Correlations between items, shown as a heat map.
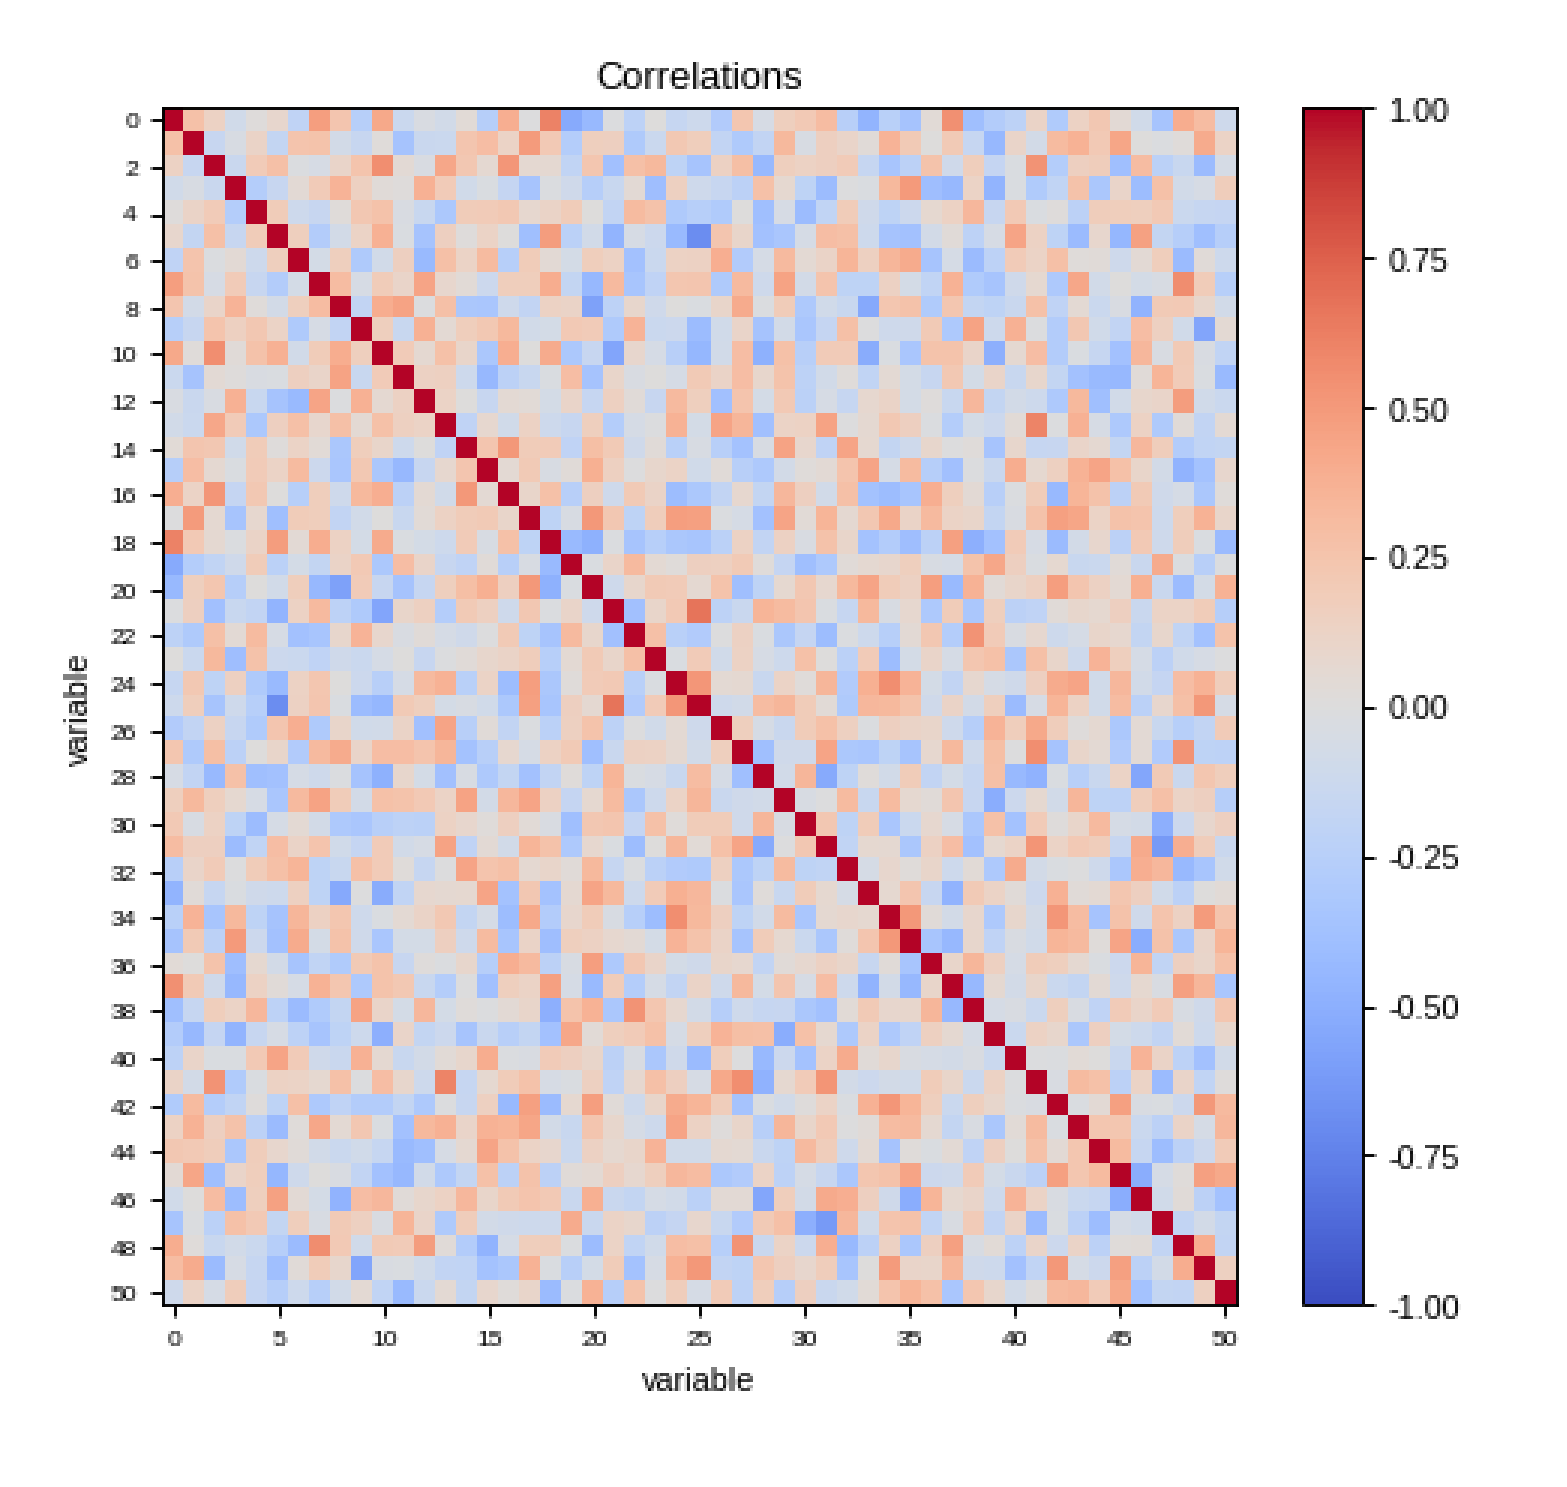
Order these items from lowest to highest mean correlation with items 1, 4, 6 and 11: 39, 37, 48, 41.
39, 48, 41, 37
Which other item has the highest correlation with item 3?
35
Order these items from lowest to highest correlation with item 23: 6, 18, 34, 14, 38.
34, 18, 6, 14, 38
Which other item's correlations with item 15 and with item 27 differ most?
48
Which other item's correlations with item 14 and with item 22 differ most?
29
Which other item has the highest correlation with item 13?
41
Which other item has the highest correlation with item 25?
21
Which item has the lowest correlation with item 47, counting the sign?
31
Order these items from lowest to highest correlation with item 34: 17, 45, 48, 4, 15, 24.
4, 15, 48, 45, 17, 24
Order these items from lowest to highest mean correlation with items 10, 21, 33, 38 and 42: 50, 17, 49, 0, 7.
0, 7, 50, 49, 17
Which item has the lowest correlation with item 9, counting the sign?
49
